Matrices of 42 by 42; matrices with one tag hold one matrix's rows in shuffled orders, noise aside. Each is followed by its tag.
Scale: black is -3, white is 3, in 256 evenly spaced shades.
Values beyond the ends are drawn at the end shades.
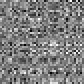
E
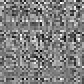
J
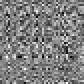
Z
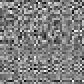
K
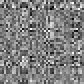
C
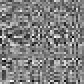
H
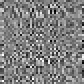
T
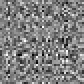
Z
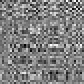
E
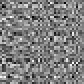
H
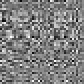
H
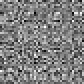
K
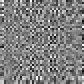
T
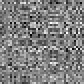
E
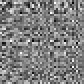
H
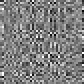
T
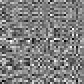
H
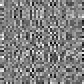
T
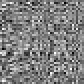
H
